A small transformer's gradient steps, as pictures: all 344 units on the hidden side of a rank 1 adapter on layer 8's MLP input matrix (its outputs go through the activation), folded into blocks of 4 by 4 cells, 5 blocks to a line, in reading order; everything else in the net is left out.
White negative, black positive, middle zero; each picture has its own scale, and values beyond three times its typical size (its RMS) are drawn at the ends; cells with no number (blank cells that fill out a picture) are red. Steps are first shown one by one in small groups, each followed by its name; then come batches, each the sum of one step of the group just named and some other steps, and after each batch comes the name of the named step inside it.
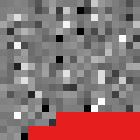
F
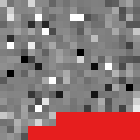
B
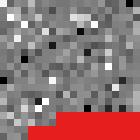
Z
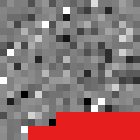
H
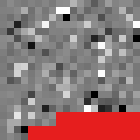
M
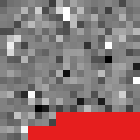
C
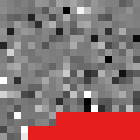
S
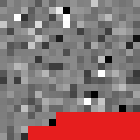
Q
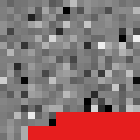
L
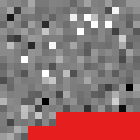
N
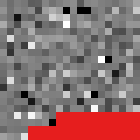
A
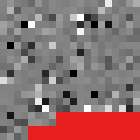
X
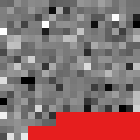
L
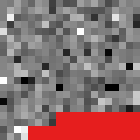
H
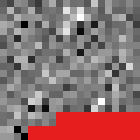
F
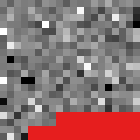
B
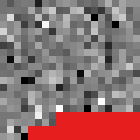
A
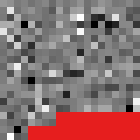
X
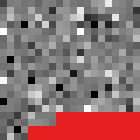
X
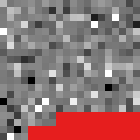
Z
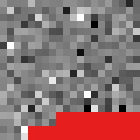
S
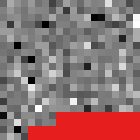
Z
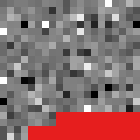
X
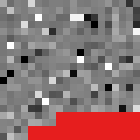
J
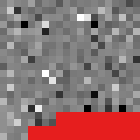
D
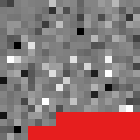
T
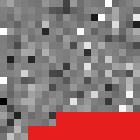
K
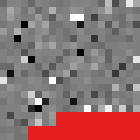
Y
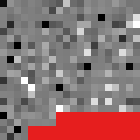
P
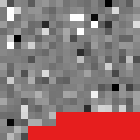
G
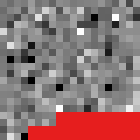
J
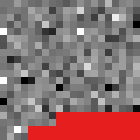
K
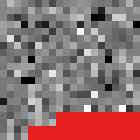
Y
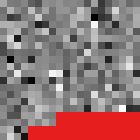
G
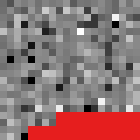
D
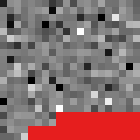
P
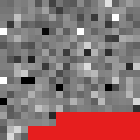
K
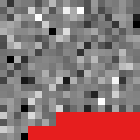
J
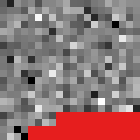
T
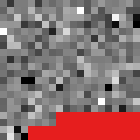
J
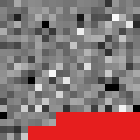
T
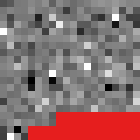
T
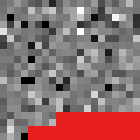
Y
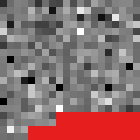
P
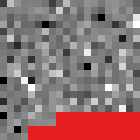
P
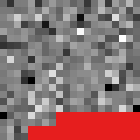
T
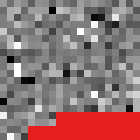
G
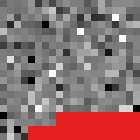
T
